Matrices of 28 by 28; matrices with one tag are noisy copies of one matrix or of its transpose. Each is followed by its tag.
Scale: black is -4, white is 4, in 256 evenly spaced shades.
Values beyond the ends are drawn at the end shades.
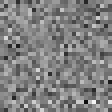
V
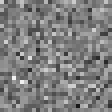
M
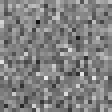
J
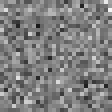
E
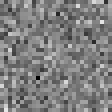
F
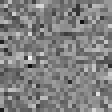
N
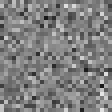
V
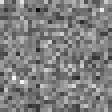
M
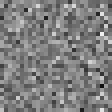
V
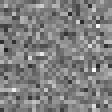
N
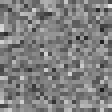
F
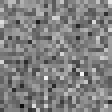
J
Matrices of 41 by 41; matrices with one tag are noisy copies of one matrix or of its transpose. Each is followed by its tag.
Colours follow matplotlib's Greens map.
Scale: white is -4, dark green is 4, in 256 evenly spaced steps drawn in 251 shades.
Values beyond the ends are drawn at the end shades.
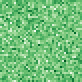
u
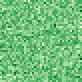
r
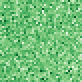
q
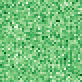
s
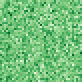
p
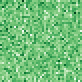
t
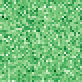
u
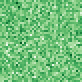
u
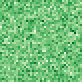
u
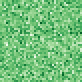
u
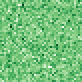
p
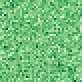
s
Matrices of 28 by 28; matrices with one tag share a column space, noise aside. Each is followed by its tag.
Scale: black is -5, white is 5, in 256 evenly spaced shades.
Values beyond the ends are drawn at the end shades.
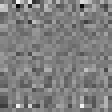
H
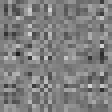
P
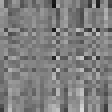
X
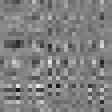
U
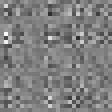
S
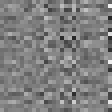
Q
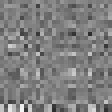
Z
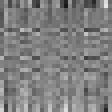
X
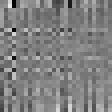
X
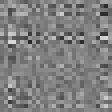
S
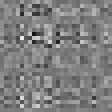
S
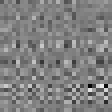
U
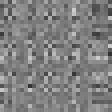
P
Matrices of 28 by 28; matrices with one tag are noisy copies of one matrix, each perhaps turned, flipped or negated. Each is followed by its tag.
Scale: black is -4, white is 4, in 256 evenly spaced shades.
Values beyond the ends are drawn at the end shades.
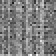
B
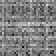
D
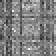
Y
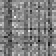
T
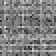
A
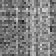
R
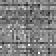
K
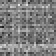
T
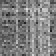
R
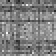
Y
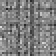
D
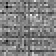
K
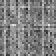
K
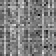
K
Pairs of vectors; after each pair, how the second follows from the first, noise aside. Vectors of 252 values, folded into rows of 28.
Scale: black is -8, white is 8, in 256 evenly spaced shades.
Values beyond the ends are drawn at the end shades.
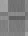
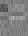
negated, partly zeroed.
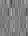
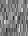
wrapped around, scaled up.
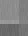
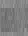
wrapped around, negated, shrunk.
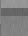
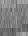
wrapped around, negated.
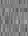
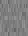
wrapped around, negated, shrunk.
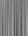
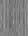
wrapped around, negated, shrunk.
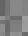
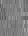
reversed, negated, partly zeroed.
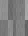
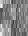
wrapped around, scaled up.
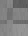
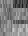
scaled up.
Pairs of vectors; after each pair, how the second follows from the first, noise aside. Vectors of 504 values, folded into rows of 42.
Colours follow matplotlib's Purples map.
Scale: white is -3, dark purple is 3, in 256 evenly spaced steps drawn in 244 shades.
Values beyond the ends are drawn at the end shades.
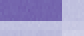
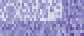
negated, partly zeroed.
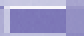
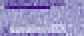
negated, partly zeroed.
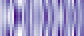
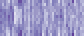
negated, shrunk.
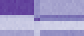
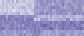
negated, shrunk.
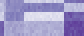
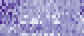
reversed, partly zeroed.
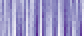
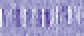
reversed, partly zeroed.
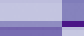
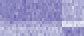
negated, shrunk.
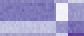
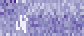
reversed, partly zeroed.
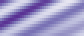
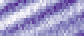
negated.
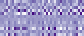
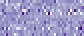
negated, partly zeroed.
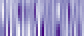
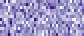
shuffled.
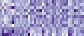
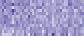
negated, shrunk.
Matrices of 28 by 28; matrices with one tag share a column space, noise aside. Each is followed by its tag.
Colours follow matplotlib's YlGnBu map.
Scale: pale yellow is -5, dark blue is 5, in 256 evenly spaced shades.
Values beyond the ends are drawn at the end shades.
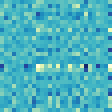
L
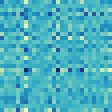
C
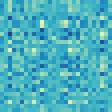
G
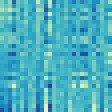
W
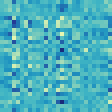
G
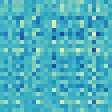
G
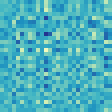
G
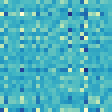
C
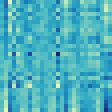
W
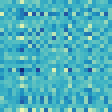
C
